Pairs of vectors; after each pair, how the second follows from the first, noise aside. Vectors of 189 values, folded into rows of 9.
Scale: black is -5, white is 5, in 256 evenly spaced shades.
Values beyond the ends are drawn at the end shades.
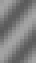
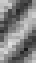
scaled up.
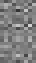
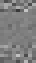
partly zeroed.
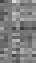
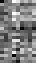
scaled up.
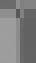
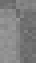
shrunk.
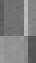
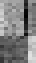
negated, scaled up.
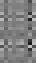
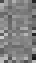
wrapped around.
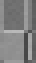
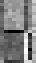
negated, scaled up.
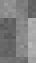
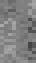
negated, partly zeroed.
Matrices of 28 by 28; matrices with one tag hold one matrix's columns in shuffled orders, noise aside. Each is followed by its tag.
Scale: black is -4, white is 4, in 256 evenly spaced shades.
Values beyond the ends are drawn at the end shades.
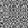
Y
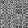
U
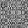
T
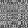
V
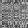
V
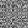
Y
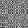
U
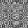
V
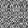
Y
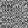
Y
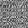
Y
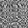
Y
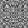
Y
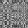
V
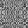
T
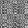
U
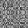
T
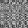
V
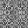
T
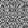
Y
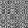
U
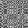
U
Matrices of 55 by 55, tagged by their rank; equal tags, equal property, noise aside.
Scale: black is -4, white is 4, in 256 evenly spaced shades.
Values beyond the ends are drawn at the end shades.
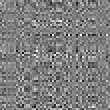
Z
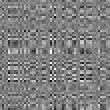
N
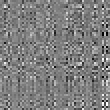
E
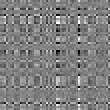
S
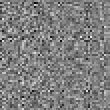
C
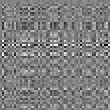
N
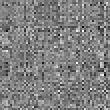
C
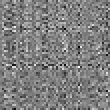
C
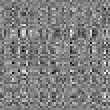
E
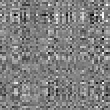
E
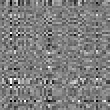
E
